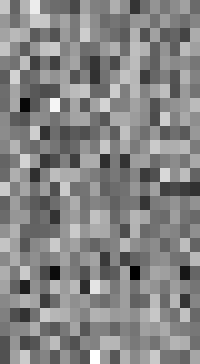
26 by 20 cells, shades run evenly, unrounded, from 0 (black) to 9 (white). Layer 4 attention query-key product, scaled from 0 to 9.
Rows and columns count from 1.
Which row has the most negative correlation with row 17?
1
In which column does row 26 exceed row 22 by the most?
10
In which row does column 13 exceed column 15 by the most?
6
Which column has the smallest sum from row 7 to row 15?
5
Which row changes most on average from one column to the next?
20
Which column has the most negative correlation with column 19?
3
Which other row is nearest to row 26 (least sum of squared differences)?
16
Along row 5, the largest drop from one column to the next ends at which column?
4
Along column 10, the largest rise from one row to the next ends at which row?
26
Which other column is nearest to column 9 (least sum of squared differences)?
12
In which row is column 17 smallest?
14
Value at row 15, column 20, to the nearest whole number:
5
